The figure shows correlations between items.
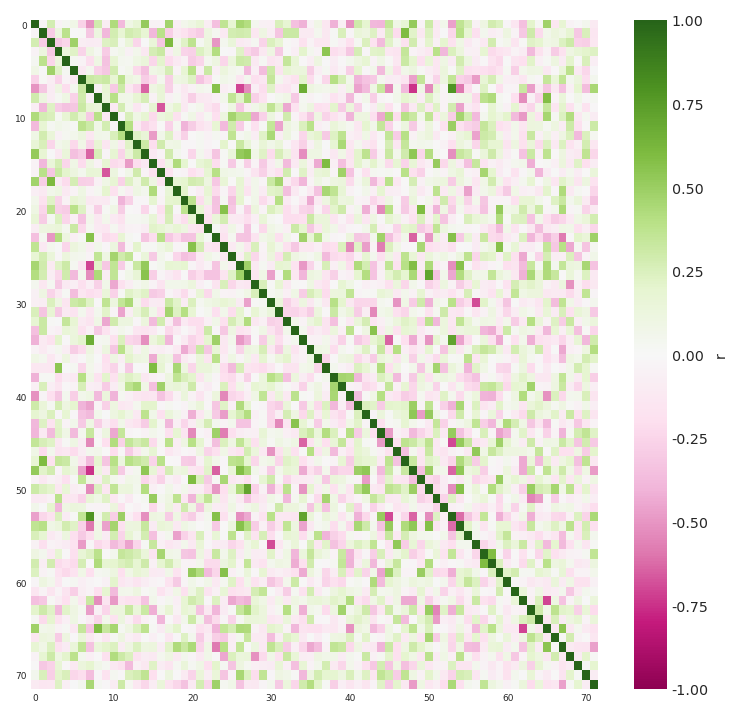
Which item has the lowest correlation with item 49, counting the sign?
42
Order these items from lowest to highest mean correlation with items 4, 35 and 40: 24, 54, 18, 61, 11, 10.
24, 10, 18, 54, 61, 11
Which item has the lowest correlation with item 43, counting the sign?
31
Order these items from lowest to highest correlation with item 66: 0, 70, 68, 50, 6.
0, 70, 6, 68, 50
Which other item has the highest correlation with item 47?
1
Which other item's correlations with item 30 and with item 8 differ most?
27
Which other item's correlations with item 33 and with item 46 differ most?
58
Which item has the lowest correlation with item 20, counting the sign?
44
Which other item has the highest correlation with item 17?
2
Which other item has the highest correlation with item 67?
65
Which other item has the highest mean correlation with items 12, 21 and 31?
17
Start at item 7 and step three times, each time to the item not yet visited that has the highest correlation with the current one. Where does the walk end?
23
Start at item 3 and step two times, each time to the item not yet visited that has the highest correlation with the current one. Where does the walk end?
15
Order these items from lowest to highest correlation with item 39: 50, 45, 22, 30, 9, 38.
9, 22, 50, 30, 45, 38
